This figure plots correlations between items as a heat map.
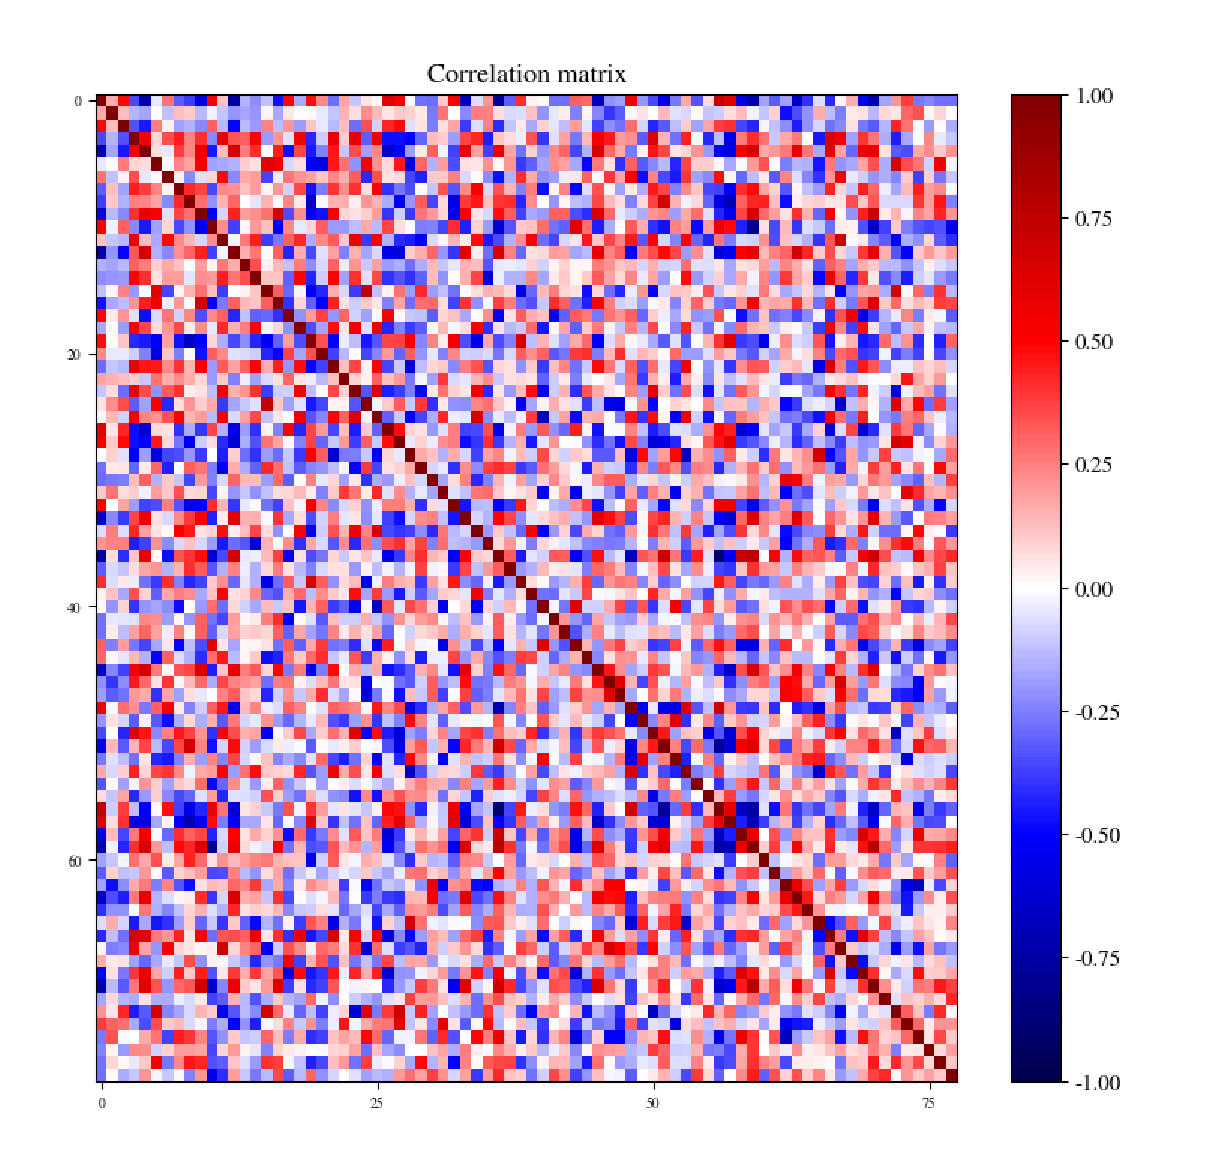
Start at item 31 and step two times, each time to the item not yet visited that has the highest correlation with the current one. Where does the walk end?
27
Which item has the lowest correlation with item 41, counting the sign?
17
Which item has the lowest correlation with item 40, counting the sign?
25
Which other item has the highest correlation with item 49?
52
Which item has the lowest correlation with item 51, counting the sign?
56
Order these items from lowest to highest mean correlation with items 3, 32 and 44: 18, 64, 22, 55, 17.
55, 64, 22, 17, 18
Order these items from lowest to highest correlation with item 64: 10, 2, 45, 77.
2, 10, 77, 45
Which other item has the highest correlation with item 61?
36
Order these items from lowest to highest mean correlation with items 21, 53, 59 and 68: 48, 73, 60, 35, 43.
43, 35, 73, 48, 60
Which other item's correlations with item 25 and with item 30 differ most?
34
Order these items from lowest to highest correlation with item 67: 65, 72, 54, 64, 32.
72, 65, 54, 64, 32
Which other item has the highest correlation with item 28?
65
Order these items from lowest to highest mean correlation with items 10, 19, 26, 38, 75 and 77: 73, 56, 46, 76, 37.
76, 37, 46, 73, 56
